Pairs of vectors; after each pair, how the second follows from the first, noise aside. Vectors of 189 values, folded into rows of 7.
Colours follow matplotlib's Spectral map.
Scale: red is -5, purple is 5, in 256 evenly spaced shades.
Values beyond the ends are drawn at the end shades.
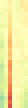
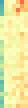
wrapped around, negated.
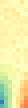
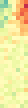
reversed, negated.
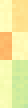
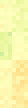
negated, shrunk.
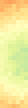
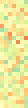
shuffled.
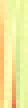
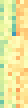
wrapped around, negated.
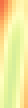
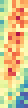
reversed, negated, scaled up.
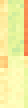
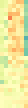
negated.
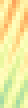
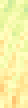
reversed, shrunk.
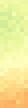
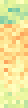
wrapped around, negated.
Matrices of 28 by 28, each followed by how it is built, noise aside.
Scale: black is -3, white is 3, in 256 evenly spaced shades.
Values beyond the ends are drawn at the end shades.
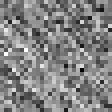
Toeplitz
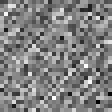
Hankel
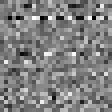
uneven rows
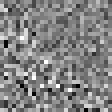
lower triangular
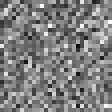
Hankel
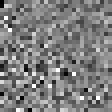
lower triangular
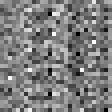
repeating rows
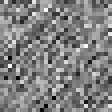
Hankel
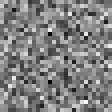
repeating rows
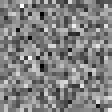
repeating rows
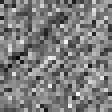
Hankel
